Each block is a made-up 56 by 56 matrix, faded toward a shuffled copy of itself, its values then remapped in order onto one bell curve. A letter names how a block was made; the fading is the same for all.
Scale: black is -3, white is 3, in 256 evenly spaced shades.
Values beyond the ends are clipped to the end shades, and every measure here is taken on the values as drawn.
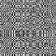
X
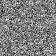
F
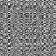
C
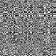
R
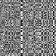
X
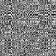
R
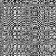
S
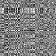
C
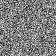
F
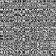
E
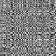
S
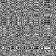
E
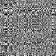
R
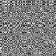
E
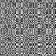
X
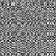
S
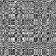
C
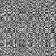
C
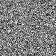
F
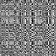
X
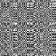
S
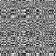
S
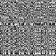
E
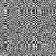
X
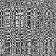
C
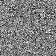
F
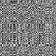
S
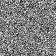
F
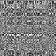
E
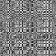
X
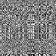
R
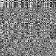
R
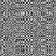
X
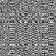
C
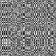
X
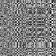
X
